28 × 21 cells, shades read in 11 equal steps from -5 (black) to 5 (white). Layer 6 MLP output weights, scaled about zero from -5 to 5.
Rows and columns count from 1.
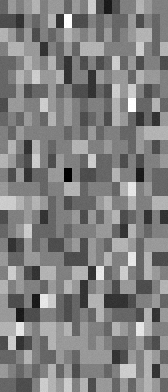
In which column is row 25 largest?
2
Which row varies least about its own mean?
10
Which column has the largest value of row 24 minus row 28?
3
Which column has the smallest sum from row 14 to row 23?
11
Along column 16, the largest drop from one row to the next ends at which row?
22
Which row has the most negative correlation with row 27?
16
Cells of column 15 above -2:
24
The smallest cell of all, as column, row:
9, 13
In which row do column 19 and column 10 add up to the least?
7
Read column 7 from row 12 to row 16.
-2 1 0 -1 -1
